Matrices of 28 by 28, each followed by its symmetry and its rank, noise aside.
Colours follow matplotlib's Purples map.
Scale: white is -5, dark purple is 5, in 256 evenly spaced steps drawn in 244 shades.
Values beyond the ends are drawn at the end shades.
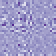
antisymmetric, rank four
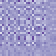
antisymmetric, rank two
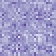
no symmetry, rank four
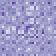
symmetric, rank three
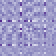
antisymmetric, rank two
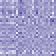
no symmetry, rank three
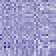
no symmetry, rank four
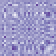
symmetric, rank three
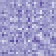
antisymmetric, rank four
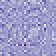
no symmetry, rank four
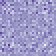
symmetric, rank four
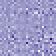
antisymmetric, rank four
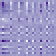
no symmetry, rank two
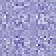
antisymmetric, rank four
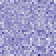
no symmetry, rank four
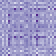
symmetric, rank two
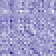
antisymmetric, rank four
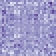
antisymmetric, rank four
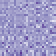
antisymmetric, rank four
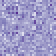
no symmetry, rank four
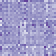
no symmetry, rank three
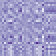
antisymmetric, rank two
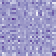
no symmetry, rank four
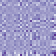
no symmetry, rank two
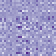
no symmetry, rank four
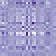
no symmetry, rank two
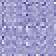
no symmetry, rank three
